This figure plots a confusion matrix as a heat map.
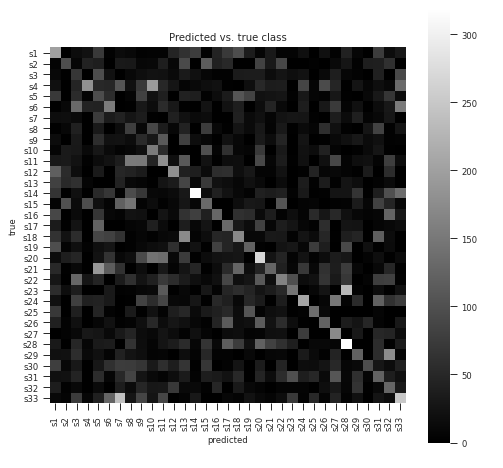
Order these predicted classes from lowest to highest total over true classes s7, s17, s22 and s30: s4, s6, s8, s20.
s4, s6, s8, s20
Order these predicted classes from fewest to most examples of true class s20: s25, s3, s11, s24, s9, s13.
s25, s24, s3, s13, s9, s11
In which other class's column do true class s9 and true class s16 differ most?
s32
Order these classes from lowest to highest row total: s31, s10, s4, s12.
s10, s12, s31, s4
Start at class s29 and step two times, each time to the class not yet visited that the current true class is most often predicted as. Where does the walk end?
s12
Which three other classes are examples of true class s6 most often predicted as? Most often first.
s33, s3, s27
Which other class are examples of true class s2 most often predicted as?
s15
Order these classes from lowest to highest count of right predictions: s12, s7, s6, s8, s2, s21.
s7, s8, s2, s21, s6, s12
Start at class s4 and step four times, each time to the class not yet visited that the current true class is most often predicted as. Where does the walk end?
s31
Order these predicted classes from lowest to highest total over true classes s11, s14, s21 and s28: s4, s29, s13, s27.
s4, s29, s27, s13
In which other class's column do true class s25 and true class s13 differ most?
s19
